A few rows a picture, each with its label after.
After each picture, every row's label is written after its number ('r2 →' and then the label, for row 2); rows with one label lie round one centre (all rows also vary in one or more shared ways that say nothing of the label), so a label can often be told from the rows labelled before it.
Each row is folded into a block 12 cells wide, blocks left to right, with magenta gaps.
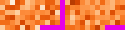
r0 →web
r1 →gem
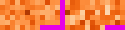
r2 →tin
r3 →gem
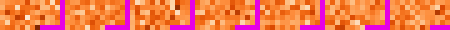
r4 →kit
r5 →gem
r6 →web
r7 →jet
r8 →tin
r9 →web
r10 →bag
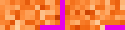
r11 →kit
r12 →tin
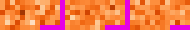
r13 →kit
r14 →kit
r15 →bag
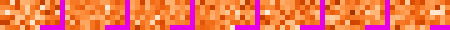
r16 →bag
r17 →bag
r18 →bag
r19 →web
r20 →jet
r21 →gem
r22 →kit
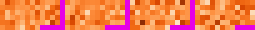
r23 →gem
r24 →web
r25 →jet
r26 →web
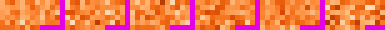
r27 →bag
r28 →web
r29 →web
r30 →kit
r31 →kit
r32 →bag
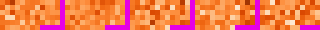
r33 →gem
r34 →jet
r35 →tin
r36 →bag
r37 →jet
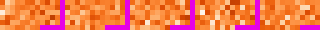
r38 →bag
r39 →gem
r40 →kit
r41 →tin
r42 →bag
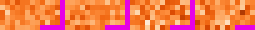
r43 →kit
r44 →web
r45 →tin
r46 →bag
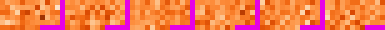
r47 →tin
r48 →jet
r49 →gem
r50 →bag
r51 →jet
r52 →bag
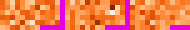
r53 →tin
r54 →web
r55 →jet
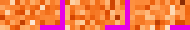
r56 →kit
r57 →web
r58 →bag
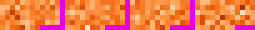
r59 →web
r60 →gem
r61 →gem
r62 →web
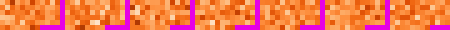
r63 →gem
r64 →web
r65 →bag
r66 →tin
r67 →kit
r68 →gem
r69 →kit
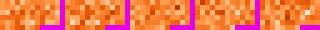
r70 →jet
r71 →gem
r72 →kit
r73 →tin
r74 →tin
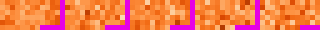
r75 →bag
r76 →jet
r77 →bag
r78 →web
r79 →gem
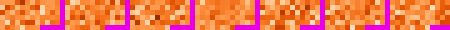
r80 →kit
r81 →web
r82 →tin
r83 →kit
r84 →jet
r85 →tin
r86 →bag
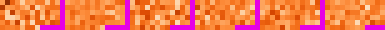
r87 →gem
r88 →web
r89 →kit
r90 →tin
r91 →web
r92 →bag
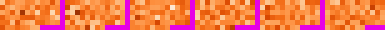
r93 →jet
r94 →tin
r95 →bag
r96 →bag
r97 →web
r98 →web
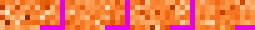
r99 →tin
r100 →bag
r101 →tin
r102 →tin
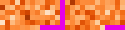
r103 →tin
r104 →tin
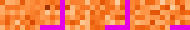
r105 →web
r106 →gem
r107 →tin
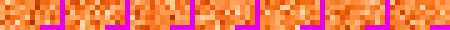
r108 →jet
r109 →tin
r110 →web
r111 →gem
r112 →tin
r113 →kit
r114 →jet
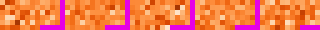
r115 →gem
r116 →web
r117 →web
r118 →bag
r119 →web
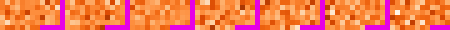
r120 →tin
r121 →gem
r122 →gem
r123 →web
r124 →jet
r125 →tin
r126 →tin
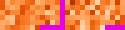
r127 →kit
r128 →tin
